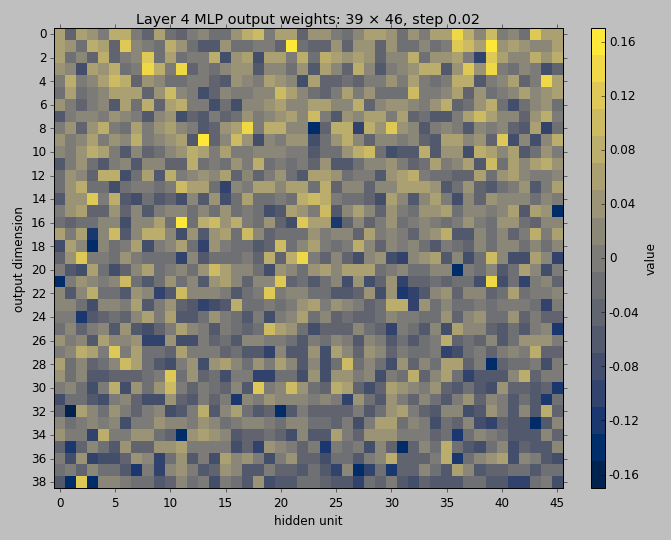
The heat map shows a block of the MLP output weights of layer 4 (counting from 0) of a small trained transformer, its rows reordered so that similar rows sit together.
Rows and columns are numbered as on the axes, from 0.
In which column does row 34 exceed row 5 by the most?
13
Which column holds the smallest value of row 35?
31
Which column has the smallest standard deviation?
33
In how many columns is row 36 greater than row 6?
10
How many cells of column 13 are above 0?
12
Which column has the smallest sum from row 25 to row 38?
24
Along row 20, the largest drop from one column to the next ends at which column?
36
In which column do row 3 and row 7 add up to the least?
35
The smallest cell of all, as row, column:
32, 1
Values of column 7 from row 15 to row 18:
0.02 0.02 0.02 0.06
